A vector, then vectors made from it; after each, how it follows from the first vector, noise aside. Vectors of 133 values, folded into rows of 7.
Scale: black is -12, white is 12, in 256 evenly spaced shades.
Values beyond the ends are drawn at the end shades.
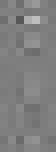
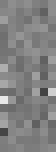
wrapped around, scaled up.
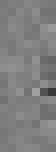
wrapped around, negated.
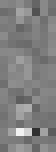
reversed, scaled up.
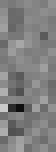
wrapped around, negated, scaled up.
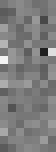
wrapped around, scaled up.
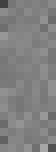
wrapped around, negated.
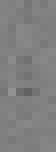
wrapped around, negated, shrunk.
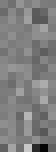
wrapped around, negated, scaled up.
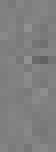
wrapped around, negated, shrunk.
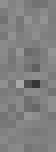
wrapped around, negated.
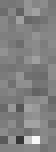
wrapped around, scaled up.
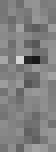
wrapped around, negated, scaled up.
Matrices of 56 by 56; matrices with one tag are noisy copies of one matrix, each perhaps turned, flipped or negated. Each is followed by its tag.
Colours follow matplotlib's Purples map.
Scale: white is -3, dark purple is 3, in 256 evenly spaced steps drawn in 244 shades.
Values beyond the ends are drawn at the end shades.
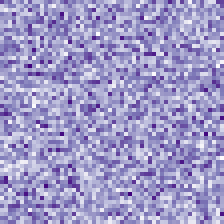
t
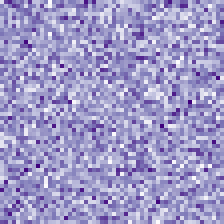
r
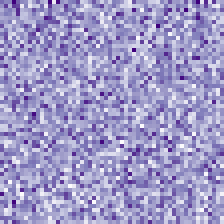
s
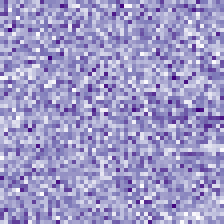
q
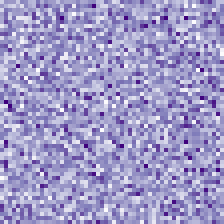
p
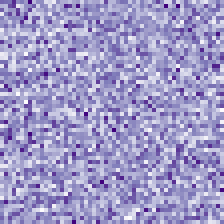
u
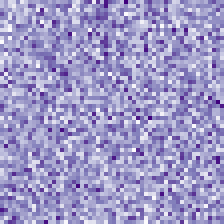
q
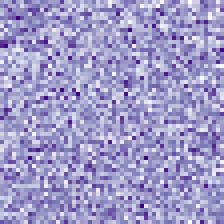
t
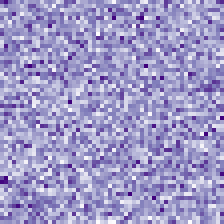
t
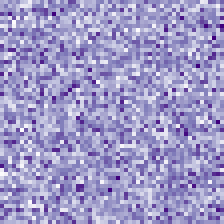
s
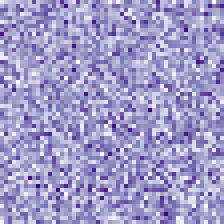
t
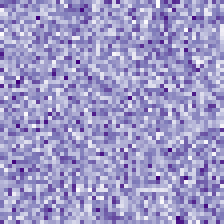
t
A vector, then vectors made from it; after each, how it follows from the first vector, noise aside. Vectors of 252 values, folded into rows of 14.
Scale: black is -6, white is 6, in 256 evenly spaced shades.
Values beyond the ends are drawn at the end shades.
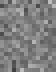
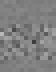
negated, partly zeroed.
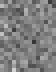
negated.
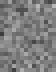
sign-scrambled.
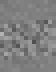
negated, partly zeroed.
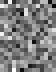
negated, scaled up.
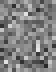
wrapped around, negated, scaled up.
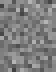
sign-scrambled.
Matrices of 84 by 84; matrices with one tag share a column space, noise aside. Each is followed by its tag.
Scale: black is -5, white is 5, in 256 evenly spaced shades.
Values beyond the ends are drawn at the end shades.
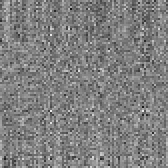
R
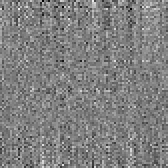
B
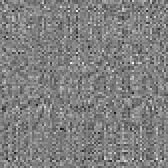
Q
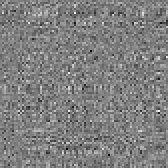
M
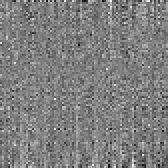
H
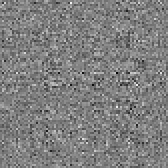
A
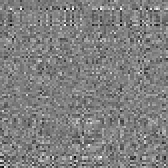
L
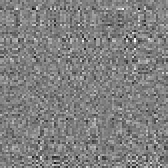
L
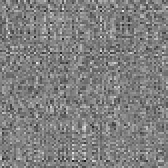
Q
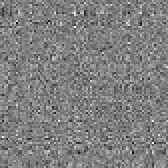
M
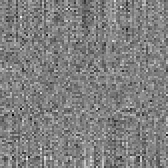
R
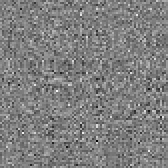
A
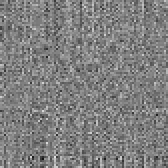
R
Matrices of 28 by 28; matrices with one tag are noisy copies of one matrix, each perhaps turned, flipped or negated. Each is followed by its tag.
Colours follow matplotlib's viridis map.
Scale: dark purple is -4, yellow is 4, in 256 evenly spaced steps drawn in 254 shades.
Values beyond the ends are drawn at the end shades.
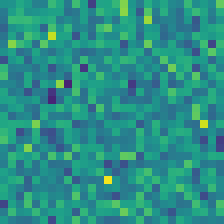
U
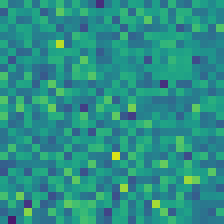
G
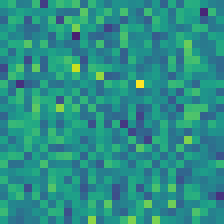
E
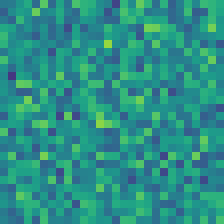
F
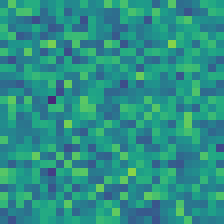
F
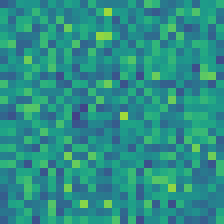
E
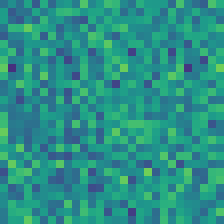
E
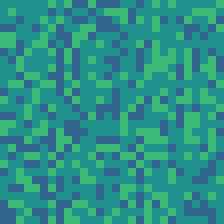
E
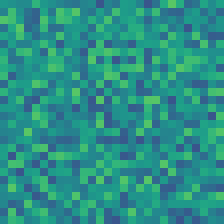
E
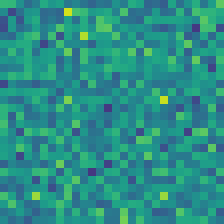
E
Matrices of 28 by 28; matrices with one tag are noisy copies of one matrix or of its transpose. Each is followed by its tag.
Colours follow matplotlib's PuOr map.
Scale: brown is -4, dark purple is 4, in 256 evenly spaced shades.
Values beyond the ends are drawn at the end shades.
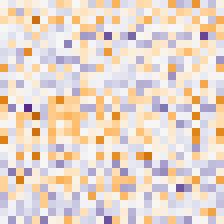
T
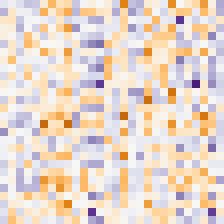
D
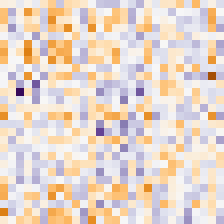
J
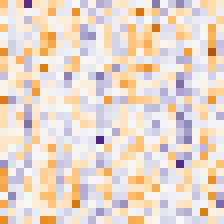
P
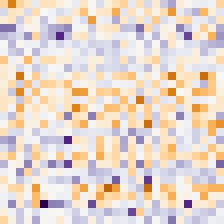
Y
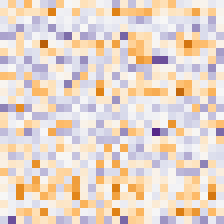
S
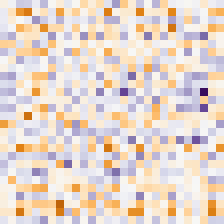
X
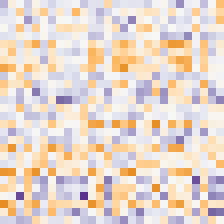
D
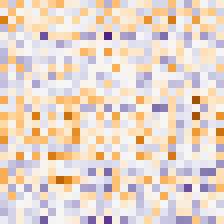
T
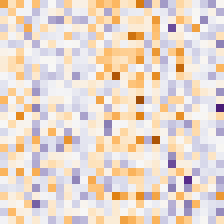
T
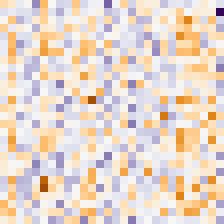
S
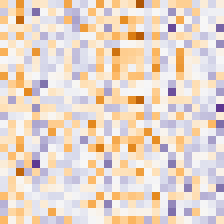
T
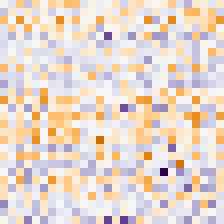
T
